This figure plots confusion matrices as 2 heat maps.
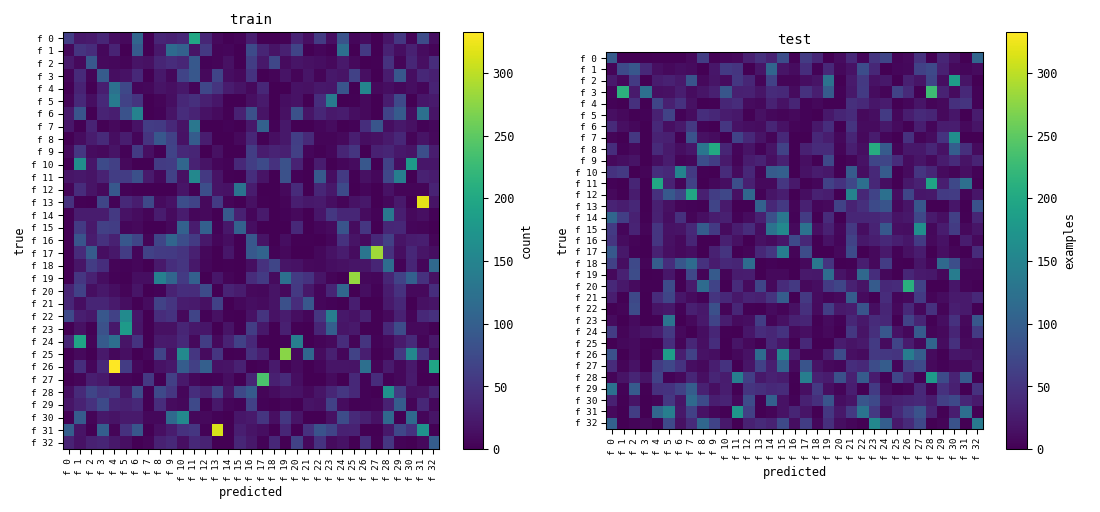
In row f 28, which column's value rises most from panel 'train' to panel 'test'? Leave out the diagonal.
f 17
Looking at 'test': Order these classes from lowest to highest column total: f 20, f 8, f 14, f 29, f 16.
f 16, f 20, f 29, f 8, f 14
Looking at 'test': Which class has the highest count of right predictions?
f 28
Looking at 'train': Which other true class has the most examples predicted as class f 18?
f 2
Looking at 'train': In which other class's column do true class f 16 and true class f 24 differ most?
f 20
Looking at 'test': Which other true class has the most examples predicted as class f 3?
f 1
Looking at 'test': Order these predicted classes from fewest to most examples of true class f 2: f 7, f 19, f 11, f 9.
f 9, f 11, f 7, f 19
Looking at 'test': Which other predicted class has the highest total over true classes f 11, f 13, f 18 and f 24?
f 4
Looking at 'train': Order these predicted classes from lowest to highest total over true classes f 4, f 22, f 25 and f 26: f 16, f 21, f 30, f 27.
f 27, f 16, f 21, f 30
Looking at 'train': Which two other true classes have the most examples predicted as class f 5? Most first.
f 23, f 22
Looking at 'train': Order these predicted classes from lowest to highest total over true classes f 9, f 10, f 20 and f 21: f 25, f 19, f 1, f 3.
f 25, f 3, f 19, f 1
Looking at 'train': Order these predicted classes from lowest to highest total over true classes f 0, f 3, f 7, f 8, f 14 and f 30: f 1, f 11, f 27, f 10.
f 27, f 1, f 10, f 11
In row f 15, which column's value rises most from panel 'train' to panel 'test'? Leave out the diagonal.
f 27
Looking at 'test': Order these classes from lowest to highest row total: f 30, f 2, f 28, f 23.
f 23, f 2, f 30, f 28
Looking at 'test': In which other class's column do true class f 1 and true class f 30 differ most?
f 7
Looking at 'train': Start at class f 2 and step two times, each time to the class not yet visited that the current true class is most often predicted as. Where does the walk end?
f 29
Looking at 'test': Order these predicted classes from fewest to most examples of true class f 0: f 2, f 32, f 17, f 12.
f 2, f 12, f 17, f 32
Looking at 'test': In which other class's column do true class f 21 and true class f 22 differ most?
f 15
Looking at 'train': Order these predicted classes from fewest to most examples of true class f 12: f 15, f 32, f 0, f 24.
f 0, f 32, f 24, f 15
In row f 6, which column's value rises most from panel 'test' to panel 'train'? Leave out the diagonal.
f 31
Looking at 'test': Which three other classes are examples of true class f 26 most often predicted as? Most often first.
f 5, f 15, f 13
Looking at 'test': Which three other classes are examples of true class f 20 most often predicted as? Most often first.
f 26, f 8, f 23
